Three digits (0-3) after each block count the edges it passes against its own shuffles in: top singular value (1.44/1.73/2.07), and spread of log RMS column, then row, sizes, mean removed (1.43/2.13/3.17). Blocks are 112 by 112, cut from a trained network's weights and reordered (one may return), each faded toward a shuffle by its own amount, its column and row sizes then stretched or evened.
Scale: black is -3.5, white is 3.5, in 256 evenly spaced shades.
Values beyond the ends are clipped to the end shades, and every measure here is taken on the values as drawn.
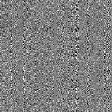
3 3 0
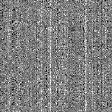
3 2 1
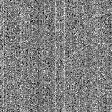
2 1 0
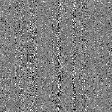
1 3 0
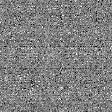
1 1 1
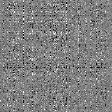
1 3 1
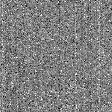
0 1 0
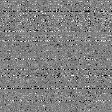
1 1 3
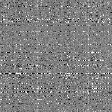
1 1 3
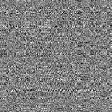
3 1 2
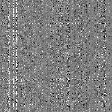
2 3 1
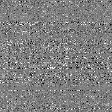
0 0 3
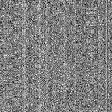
2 0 0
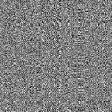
3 2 1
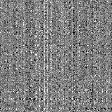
3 2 2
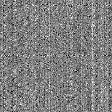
2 1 1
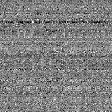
3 0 2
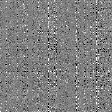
1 3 1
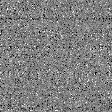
0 1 1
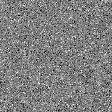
0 0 1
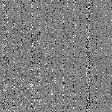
0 3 0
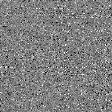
0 1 2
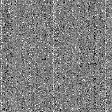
1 2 1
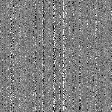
2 3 0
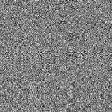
2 0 1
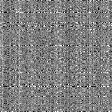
3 0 3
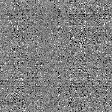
1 2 0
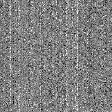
2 2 0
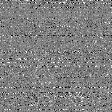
0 0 3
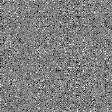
0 2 1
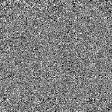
1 1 2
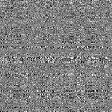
3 1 3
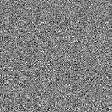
2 0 2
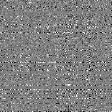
1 2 3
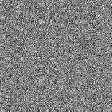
3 1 1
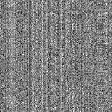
3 1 1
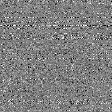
1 1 3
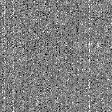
1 2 1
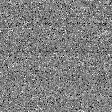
0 0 0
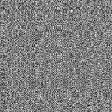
3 1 1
